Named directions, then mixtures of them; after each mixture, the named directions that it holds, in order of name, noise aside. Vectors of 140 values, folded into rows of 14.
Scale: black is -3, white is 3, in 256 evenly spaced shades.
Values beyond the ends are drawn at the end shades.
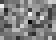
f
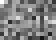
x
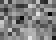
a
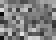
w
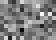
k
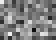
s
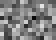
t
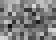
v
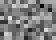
a, t.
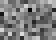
v, w.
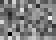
a, s.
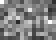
s, x.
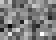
f, s, v.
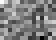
v, x.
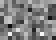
f, s, v.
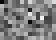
f, x.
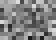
v, x.
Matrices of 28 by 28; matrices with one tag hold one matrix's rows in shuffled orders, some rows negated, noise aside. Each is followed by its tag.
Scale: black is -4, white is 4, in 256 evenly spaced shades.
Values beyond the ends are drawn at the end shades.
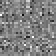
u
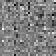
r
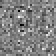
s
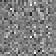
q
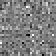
u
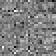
r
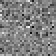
u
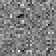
s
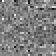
r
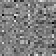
r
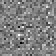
s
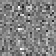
s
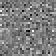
u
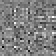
r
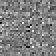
u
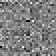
u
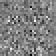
q
